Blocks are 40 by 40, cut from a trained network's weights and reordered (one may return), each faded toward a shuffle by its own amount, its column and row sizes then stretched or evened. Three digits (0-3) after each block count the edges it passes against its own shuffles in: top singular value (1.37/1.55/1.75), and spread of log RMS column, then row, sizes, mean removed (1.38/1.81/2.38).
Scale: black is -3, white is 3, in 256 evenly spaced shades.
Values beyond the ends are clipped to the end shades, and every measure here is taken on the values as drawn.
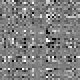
3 3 3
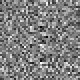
2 1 0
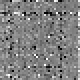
2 2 2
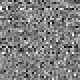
1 0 2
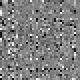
0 3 2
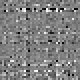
1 1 3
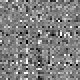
2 2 3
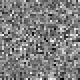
2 0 2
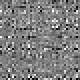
3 2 3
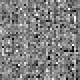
0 2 0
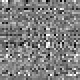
3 1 3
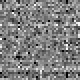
1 1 0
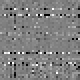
2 1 3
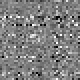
0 1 3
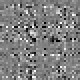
1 3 3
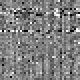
2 0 2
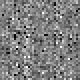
0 2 0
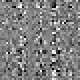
3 3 2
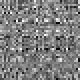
3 1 3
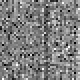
1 0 0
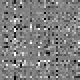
1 3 3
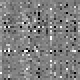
1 3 2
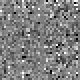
0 3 0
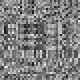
3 1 0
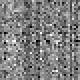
2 0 1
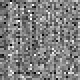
1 0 0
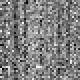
2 2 0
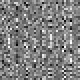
3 3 0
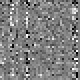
1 3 2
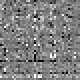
1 2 1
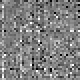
1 2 2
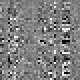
3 3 2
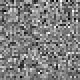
2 0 2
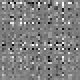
3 3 3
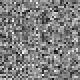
2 1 0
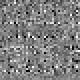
2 1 3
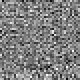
2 0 0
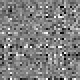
2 2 3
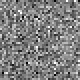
0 0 1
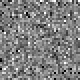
0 0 1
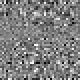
2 0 3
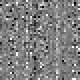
0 3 0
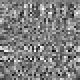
3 0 3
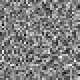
2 0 0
